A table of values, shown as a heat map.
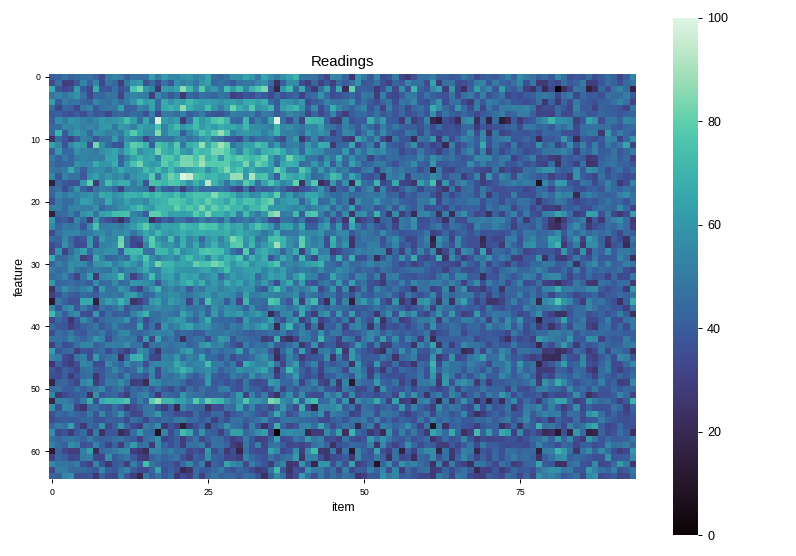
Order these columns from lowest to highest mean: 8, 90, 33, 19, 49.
90, 49, 8, 33, 19
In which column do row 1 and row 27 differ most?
36
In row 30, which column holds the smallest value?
84
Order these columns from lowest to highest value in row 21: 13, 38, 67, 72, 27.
67, 72, 38, 13, 27
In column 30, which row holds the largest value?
16
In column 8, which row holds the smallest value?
57
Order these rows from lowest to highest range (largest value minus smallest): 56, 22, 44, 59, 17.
59, 44, 56, 22, 17
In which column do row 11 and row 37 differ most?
7
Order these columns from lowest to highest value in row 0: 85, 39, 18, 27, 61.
85, 27, 61, 18, 39
